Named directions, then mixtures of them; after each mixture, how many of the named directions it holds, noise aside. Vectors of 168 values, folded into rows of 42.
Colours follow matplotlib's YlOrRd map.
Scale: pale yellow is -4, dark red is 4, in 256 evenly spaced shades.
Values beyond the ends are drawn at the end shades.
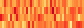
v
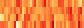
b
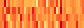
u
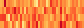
two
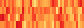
two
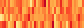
three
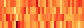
three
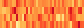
two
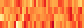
one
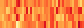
three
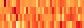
three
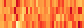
two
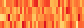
three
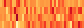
two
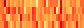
one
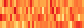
one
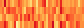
two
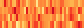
three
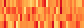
two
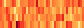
three
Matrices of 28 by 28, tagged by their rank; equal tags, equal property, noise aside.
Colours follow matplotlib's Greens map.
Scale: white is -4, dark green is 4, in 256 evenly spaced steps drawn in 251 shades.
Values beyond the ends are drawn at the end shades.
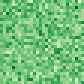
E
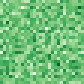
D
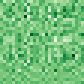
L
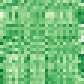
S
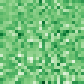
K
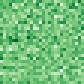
D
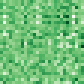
L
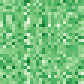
L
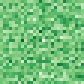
D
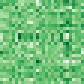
L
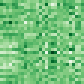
S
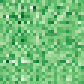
L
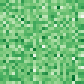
K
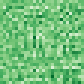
E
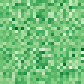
K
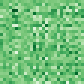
K
